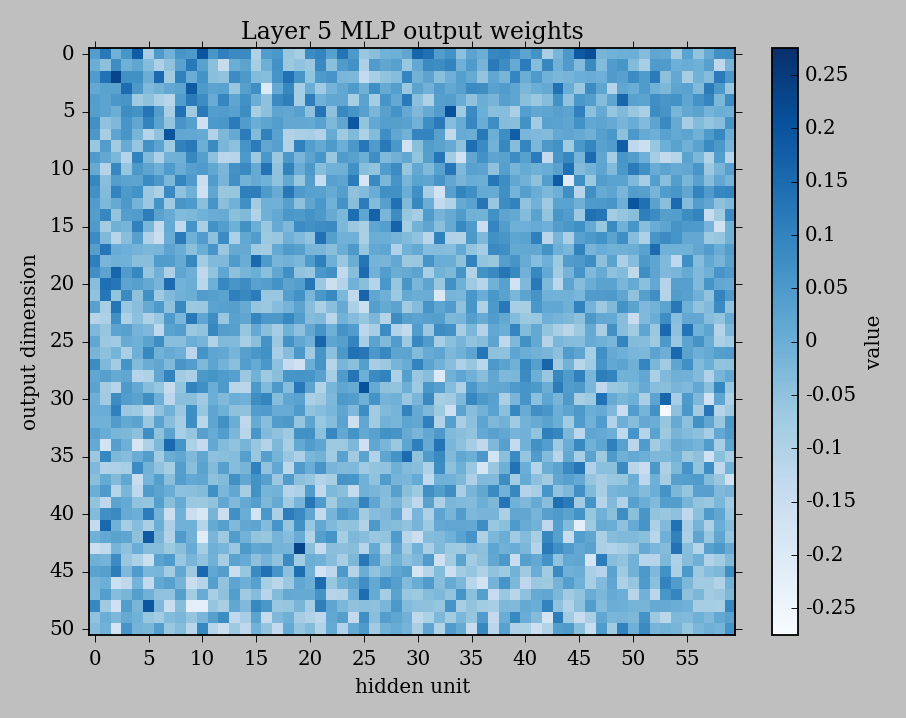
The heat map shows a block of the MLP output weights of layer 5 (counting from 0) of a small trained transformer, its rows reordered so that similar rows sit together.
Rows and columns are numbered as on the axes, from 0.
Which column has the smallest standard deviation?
56
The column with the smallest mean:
10
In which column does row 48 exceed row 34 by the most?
5
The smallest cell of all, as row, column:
31, 53
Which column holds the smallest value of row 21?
32
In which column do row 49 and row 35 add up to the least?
37
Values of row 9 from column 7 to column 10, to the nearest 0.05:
0 0 0.1 0.05
